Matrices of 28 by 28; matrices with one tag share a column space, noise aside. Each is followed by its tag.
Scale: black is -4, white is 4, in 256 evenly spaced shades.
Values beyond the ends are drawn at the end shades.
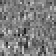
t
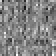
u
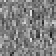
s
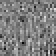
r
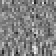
t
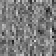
u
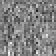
r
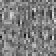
s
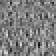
t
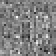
r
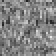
s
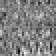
t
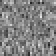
t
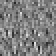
t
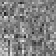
r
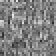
s
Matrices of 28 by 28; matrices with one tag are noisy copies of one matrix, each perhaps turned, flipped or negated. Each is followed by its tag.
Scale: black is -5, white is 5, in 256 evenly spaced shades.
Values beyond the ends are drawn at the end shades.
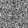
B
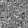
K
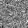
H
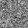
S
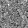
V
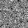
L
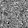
V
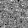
L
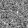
S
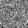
H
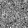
V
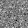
B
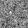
S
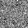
V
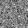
L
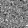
H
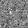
S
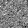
K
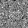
B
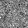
V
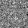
B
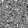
H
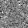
V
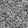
K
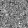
V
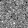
K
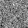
K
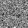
B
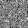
L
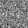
B
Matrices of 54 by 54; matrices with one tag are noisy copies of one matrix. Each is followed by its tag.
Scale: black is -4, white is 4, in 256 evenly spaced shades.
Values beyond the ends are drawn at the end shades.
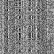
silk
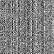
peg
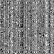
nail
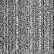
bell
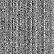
peg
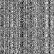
nail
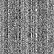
silk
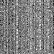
bell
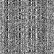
silk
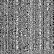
bell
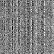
peg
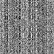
silk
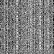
bell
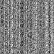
nail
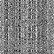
silk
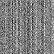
peg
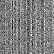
peg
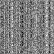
nail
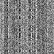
silk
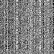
bell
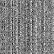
peg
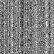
nail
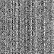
peg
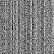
peg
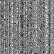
nail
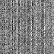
peg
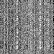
bell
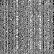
bell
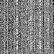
bell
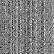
peg
